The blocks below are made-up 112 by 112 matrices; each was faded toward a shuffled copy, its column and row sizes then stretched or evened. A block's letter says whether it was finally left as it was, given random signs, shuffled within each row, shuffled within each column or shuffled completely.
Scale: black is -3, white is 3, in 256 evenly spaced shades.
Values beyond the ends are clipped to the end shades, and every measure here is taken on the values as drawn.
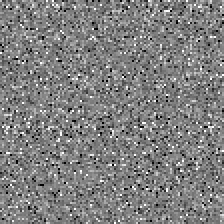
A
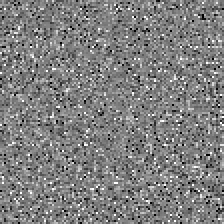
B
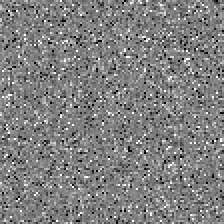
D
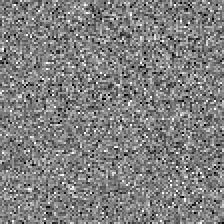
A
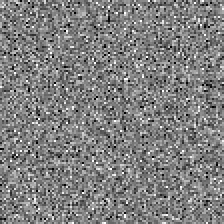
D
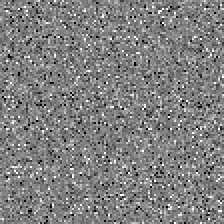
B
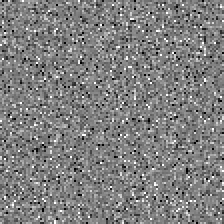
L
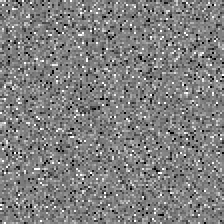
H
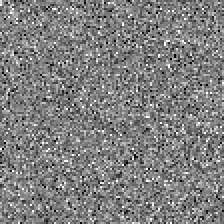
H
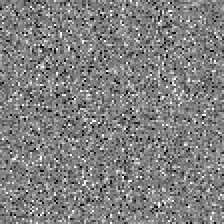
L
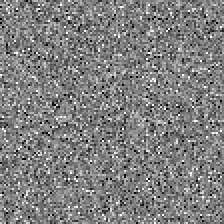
L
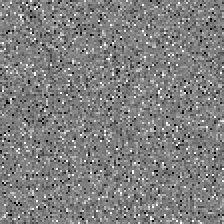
H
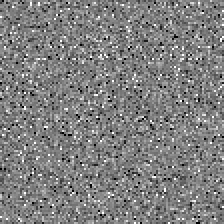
A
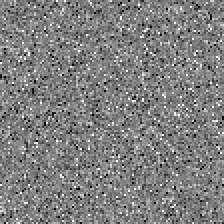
H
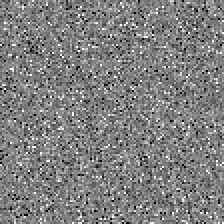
H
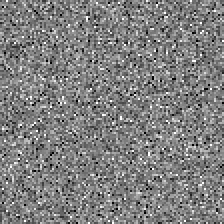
H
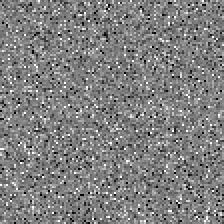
H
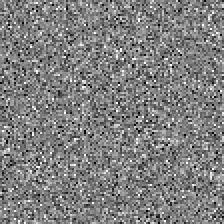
L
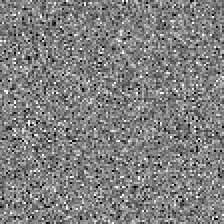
D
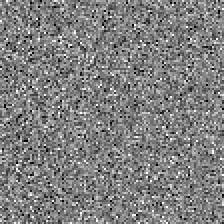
L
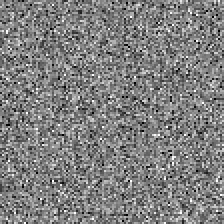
L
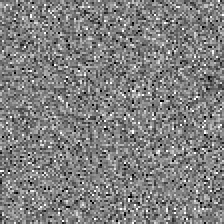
L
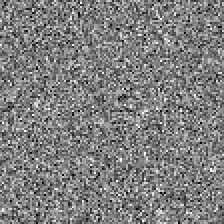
B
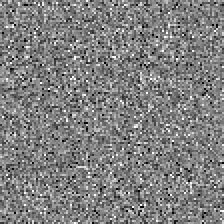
B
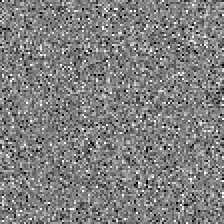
B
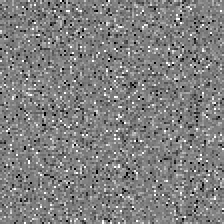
L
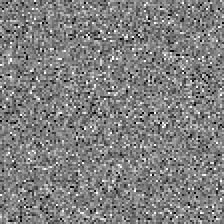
A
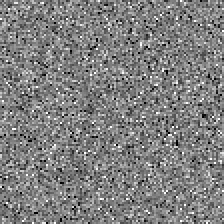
H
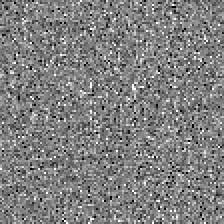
L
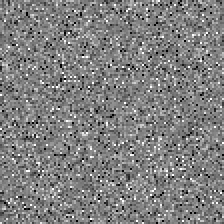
A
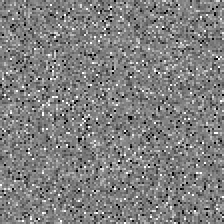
H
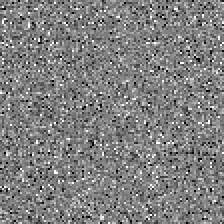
B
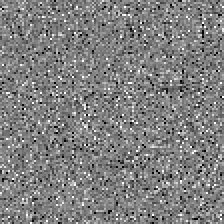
D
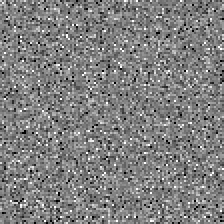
D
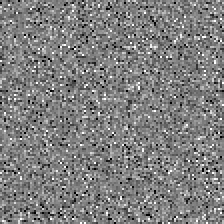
B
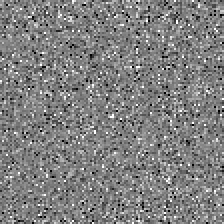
B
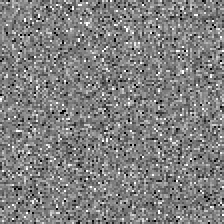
L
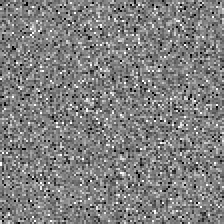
H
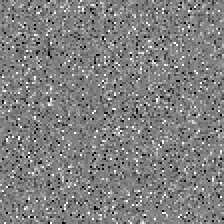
L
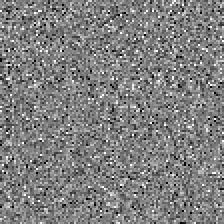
D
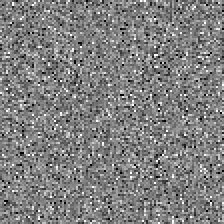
D
